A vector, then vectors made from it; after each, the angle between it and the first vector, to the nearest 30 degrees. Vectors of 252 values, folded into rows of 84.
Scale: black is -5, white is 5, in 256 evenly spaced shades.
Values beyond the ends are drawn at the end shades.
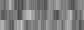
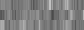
60 degrees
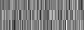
90 degrees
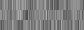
120 degrees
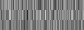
90 degrees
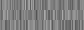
90 degrees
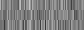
90 degrees
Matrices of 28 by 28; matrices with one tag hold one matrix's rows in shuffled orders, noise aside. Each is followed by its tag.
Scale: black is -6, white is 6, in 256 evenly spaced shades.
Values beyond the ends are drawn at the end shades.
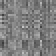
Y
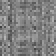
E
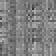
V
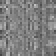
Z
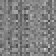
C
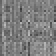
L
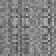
C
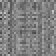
E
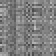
V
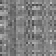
V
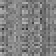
Y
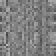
Z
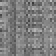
V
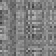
V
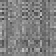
Y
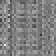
E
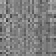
Z
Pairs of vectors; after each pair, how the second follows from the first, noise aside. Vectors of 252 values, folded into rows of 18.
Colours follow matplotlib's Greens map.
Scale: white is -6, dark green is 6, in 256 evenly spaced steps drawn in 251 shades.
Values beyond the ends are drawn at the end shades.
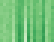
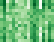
wrapped around, scaled up.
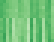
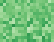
sign-scrambled.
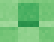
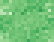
wrapped around, negated, partly zeroed.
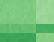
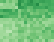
reversed.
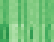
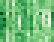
wrapped around, negated, scaled up.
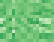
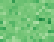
negated, partly zeroed.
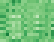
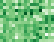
wrapped around, scaled up.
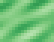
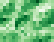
wrapped around, scaled up.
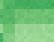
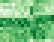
wrapped around, scaled up.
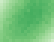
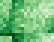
wrapped around, negated, scaled up.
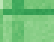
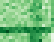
reversed, scaled up.
